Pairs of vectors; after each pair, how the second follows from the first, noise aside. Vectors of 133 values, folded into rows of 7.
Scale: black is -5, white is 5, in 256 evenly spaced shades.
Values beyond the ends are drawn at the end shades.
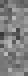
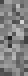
reversed.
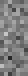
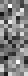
wrapped around, negated, scaled up.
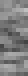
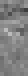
negated, partly zeroed.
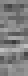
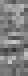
negated.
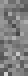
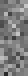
negated.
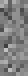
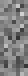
reversed.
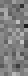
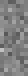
reversed, negated, shrunk.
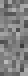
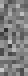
reversed.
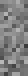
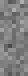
reversed, negated, shrunk.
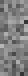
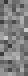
reversed.
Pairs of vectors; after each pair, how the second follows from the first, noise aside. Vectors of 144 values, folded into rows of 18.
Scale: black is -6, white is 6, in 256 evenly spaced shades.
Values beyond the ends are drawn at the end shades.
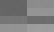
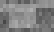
wrapped around.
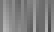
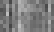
wrapped around.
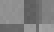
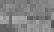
wrapped around, partly zeroed.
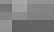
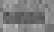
wrapped around.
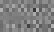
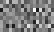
negated, scaled up.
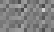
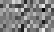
negated, scaled up.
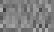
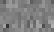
wrapped around, partly zeroed.
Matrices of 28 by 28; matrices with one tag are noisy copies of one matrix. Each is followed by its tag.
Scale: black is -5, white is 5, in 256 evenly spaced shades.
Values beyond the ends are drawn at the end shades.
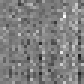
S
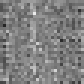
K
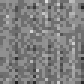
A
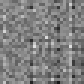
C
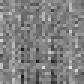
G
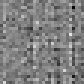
C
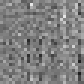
S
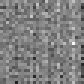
A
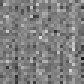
A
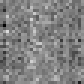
K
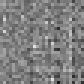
C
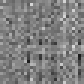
S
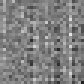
C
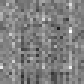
G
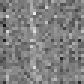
K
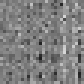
S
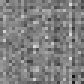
C
